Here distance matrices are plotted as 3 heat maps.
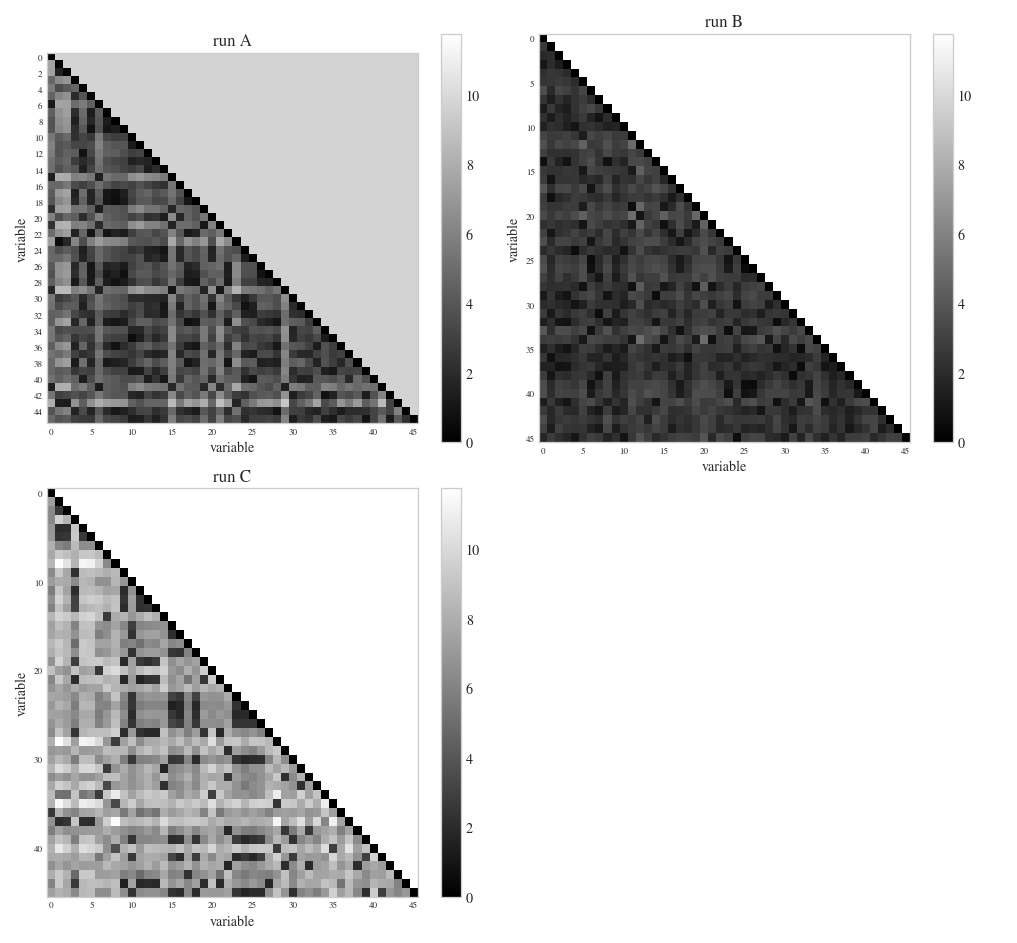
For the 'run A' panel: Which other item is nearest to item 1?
23
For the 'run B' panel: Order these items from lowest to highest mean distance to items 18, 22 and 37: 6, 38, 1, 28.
1, 38, 28, 6
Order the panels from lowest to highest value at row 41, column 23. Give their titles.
run C, run B, run A
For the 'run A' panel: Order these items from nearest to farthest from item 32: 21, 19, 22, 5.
5, 22, 19, 21
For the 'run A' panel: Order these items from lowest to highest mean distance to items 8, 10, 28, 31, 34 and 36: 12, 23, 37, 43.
37, 12, 23, 43
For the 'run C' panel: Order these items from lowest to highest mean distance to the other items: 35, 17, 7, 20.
17, 7, 20, 35
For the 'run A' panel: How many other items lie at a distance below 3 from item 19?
6
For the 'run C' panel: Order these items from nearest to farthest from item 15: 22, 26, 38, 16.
16, 26, 38, 22
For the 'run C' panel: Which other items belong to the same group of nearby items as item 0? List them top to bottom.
36
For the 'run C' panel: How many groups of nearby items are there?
9
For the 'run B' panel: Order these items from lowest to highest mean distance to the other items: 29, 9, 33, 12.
9, 29, 33, 12
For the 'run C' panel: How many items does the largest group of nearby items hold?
12
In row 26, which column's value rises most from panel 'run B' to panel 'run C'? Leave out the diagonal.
40
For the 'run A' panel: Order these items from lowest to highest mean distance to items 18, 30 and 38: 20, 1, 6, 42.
42, 20, 6, 1
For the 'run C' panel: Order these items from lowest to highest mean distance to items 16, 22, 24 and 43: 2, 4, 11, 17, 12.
17, 11, 12, 2, 4
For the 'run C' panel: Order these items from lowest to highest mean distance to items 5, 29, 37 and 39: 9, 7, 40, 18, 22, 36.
22, 18, 36, 9, 7, 40
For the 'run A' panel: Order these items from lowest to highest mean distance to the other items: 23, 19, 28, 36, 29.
28, 36, 19, 23, 29
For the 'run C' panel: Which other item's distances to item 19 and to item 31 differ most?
14
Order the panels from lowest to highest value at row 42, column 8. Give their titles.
run B, run A, run C
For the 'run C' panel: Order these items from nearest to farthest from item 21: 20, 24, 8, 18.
24, 18, 8, 20
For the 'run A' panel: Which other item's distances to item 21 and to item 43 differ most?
29
